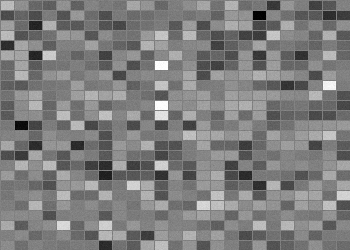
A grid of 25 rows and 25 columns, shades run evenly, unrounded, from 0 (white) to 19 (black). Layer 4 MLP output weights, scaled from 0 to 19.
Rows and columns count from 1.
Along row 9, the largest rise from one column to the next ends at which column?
25
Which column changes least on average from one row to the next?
13
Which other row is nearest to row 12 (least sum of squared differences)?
11
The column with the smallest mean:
12
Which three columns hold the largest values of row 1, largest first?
20, 23, 24
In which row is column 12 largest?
18
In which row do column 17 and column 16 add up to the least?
21
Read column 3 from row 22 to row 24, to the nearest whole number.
9 9 11
